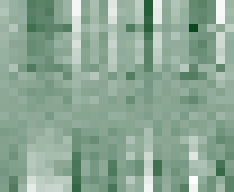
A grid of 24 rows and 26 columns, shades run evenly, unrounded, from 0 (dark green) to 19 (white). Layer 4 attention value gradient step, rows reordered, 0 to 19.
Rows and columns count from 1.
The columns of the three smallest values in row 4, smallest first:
22, 17, 4
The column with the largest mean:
25
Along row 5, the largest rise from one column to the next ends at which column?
18
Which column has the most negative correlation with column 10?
15
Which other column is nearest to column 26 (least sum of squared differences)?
2
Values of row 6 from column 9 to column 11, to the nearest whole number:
16 9 11
